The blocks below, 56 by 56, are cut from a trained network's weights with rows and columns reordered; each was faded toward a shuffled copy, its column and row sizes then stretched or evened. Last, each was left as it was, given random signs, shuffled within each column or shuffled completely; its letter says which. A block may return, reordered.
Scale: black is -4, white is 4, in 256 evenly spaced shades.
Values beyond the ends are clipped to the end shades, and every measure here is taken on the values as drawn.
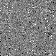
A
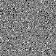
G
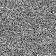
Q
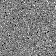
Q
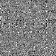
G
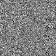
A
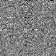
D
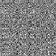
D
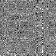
D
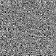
D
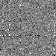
G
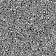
Q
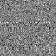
D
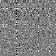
D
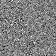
Q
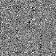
G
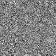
G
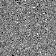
A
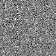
G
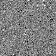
A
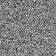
Q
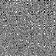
D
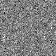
A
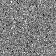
Q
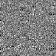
D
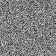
Q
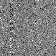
A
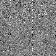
G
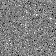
Q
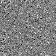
A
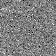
Q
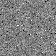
Q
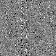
A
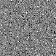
A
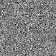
G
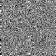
D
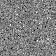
Q
